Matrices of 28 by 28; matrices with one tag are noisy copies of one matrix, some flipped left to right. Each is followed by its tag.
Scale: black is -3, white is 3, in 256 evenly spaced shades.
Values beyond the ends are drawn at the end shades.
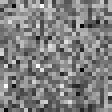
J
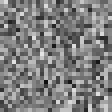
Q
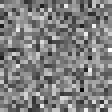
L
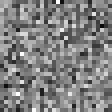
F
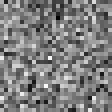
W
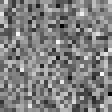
Q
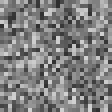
Q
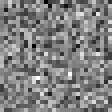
L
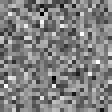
L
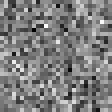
Q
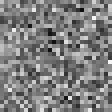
L
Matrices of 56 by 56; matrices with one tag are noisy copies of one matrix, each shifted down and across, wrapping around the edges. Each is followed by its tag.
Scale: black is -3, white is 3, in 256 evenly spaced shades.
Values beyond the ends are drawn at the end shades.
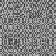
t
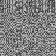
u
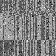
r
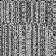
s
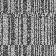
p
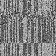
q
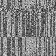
q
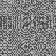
u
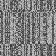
s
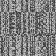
s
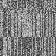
r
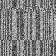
p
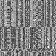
s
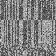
q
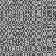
t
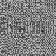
u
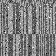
p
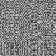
u
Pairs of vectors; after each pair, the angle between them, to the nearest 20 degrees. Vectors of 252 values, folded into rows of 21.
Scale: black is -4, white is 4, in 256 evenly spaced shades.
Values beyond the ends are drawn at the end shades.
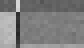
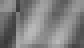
120 degrees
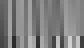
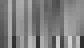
20 degrees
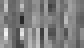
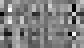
120 degrees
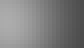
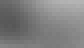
140 degrees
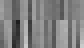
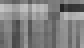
60 degrees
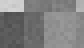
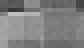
140 degrees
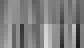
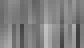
20 degrees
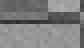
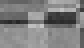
40 degrees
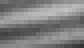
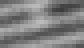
100 degrees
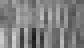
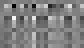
100 degrees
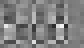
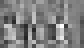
40 degrees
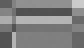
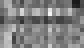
140 degrees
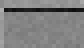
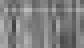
100 degrees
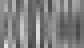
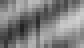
120 degrees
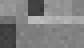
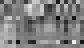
120 degrees
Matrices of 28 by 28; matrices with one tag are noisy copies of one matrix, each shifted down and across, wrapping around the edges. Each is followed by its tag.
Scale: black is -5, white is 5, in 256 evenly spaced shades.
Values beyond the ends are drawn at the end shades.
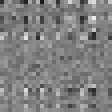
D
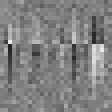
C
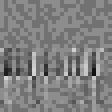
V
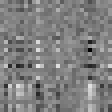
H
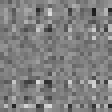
D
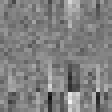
C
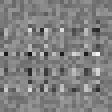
D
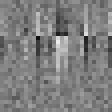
C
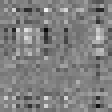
H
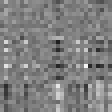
H
